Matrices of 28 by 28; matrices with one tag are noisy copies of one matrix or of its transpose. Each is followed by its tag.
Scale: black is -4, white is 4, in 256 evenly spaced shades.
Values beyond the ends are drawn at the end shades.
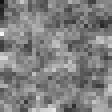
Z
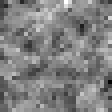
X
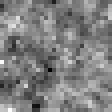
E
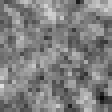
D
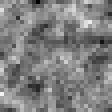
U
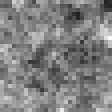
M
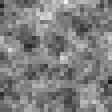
X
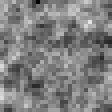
U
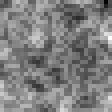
M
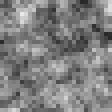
E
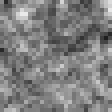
E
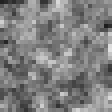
Z
